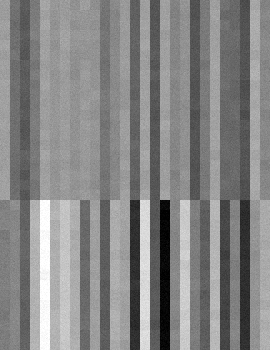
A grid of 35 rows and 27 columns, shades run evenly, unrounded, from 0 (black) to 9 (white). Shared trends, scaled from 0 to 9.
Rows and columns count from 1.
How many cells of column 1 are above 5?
20
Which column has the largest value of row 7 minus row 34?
17
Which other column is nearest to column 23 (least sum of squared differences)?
14
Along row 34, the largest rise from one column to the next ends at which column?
15
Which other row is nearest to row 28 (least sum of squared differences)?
31
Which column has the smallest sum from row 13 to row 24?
25
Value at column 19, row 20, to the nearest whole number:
5
